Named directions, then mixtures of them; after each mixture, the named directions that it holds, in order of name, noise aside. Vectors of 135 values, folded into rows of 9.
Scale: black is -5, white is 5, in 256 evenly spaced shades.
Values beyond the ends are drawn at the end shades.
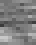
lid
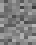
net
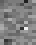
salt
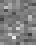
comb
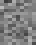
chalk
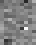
salt.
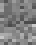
lid, net.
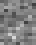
comb, net.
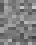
net.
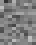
chalk, net.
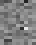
chalk, salt.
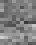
lid, net.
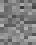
net.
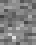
comb, net.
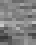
lid.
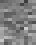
lid, salt.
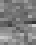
lid, net.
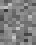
chalk, comb.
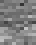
lid, salt.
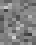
chalk, comb.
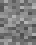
net.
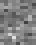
comb, net.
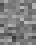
comb, net.
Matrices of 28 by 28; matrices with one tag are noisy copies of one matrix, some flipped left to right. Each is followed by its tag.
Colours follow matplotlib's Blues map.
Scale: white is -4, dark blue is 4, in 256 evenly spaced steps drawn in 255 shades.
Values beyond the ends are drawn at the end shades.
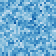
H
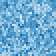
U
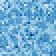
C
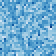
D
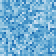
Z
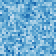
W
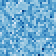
U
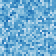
W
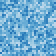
U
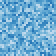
D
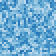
U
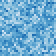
Z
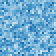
Z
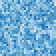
C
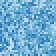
C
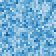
U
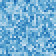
U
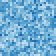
H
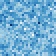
D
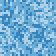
Z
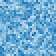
C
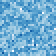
H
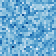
Z
